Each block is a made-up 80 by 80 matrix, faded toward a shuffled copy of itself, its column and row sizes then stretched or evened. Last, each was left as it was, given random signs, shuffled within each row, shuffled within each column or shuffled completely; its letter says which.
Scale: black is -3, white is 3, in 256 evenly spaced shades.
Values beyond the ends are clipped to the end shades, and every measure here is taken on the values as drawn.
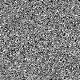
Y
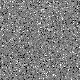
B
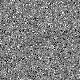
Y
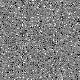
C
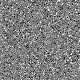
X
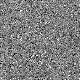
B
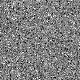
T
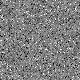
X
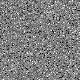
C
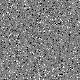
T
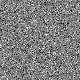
Y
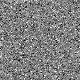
B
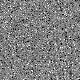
T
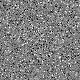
X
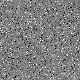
T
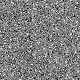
X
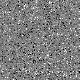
B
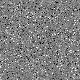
Y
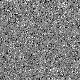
Y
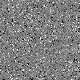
C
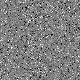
T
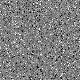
T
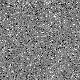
Y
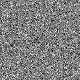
C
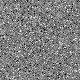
X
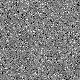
X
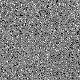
C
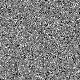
Y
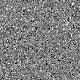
C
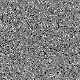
B
